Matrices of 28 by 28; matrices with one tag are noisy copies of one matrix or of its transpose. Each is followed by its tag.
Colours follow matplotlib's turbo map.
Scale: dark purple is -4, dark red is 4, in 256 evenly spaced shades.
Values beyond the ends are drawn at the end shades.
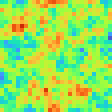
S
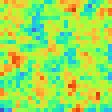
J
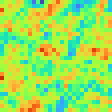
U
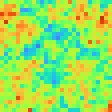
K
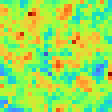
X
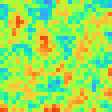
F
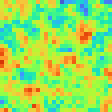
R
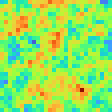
S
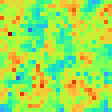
J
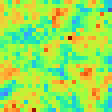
J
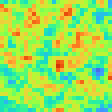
X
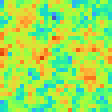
S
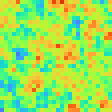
R
